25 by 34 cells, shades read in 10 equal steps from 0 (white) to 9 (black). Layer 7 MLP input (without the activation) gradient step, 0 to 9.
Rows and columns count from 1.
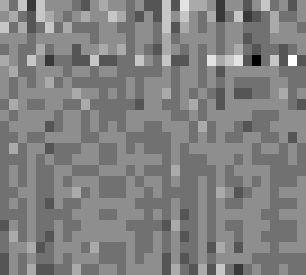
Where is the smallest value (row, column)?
6, 33
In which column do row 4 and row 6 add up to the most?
29
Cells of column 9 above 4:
10
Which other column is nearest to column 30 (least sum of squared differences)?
7
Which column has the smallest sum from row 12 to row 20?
25
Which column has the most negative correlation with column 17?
30
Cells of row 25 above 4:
20
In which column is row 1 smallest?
21
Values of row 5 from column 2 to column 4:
4 5 5
